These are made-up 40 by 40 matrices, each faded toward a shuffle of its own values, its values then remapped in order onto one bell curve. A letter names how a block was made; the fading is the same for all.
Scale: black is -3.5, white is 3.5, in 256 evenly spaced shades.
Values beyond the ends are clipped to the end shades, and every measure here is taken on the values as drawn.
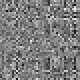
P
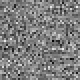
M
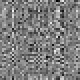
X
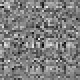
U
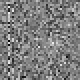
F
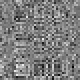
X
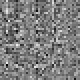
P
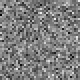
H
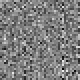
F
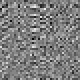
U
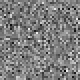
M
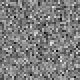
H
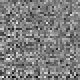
P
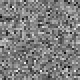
H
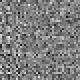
P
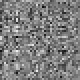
P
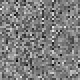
F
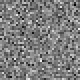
H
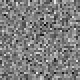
M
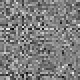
P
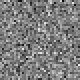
H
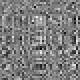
X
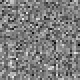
M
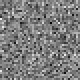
M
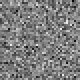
M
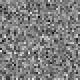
M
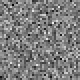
H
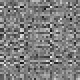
X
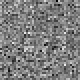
M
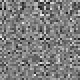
U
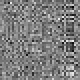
X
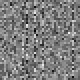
F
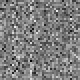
F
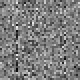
F
